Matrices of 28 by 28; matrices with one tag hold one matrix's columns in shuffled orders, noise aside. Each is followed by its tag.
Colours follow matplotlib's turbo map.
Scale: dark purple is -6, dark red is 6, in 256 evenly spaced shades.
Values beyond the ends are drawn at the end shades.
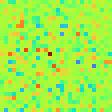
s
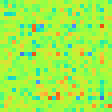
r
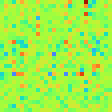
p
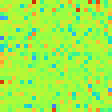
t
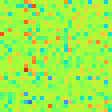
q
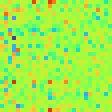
t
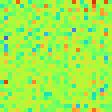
t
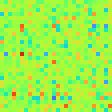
r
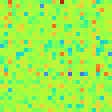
p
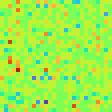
q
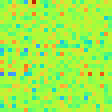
p
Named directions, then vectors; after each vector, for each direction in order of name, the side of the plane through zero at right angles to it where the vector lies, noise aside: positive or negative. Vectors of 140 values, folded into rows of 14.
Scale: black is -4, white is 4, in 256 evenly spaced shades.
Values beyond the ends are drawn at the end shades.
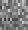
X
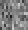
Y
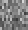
positive, negative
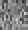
negative, positive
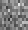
positive, positive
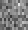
positive, positive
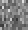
positive, negative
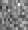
positive, positive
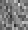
positive, positive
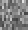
positive, negative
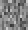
negative, negative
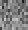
negative, positive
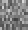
positive, negative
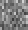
positive, negative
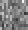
positive, negative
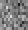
negative, negative
